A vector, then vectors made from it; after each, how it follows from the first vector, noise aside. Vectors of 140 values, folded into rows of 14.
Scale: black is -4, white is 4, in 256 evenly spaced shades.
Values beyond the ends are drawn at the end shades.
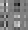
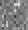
negated, partly zeroed.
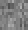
reversed, negated, shrunk.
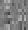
wrapped around, negated, shrunk.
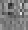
reversed, negated, partly zeroed.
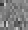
negated, partly zeroed.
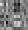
copied.
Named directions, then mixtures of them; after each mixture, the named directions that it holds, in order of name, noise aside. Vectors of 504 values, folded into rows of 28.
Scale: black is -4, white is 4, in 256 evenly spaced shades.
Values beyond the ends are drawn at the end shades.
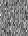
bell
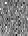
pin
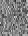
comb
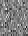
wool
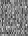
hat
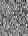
comb, hat.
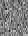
wool.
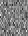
bell.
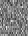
hat, pin.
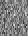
bell, comb, wool.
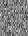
bell.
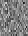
pin, wool.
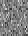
wool.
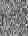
comb, hat.
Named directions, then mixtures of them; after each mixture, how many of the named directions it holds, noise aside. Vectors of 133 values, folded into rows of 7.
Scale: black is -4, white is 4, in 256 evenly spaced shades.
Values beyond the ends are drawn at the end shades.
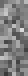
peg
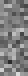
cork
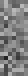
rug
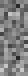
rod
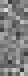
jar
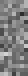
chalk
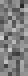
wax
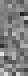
three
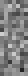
three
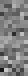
three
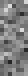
four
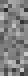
one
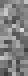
one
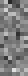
three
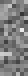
three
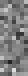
four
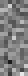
two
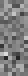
three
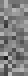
one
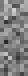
three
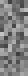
four
